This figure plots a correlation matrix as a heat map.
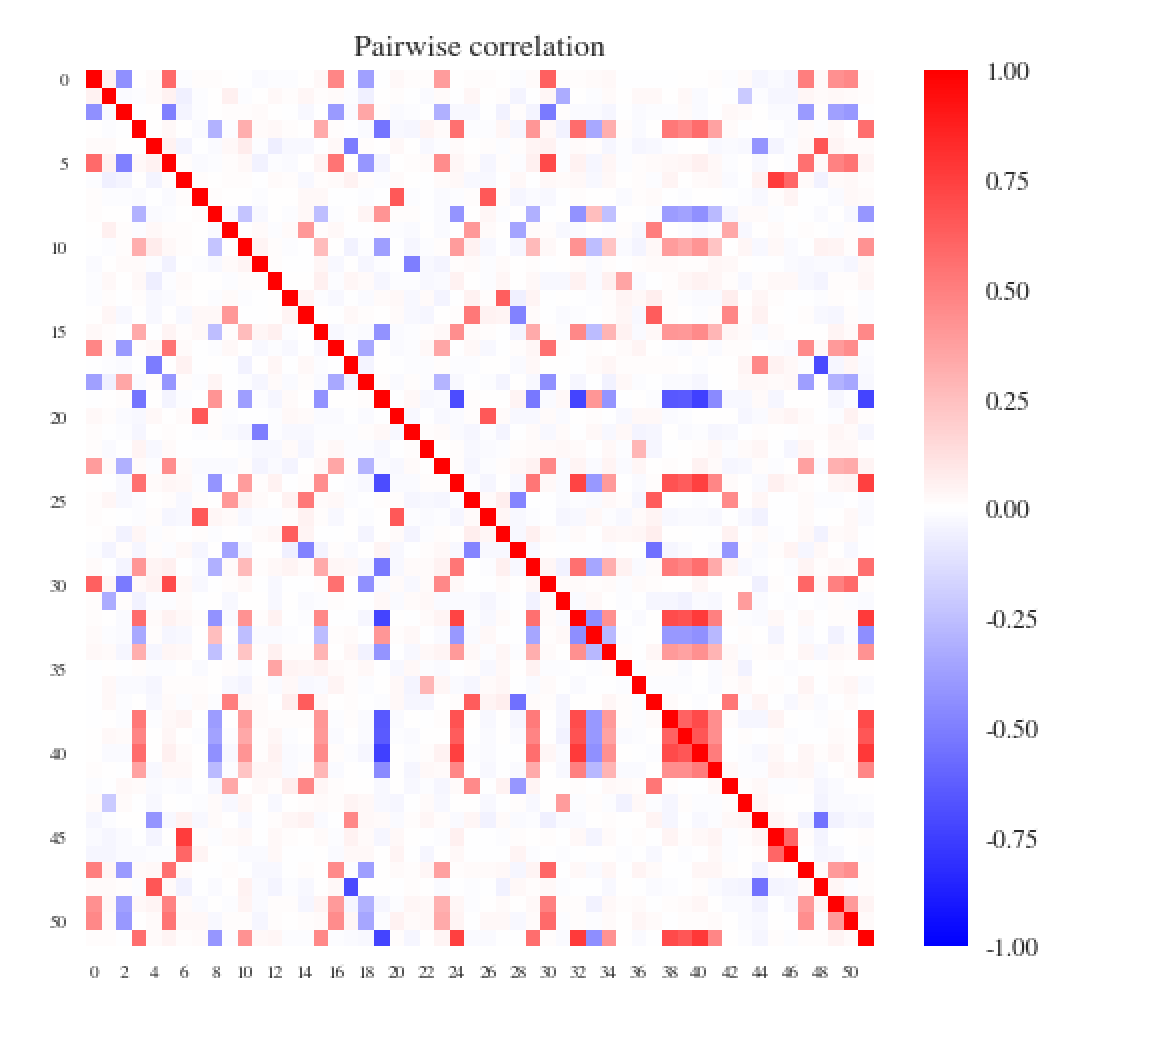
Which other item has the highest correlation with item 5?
30
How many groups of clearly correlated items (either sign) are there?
11
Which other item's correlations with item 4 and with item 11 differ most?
48
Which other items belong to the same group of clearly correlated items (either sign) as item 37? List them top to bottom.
9, 14, 25, 28, 42
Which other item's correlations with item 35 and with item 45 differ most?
6
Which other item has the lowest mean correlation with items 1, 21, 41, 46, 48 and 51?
19
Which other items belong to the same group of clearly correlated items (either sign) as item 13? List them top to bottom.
27
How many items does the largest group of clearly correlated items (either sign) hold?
15
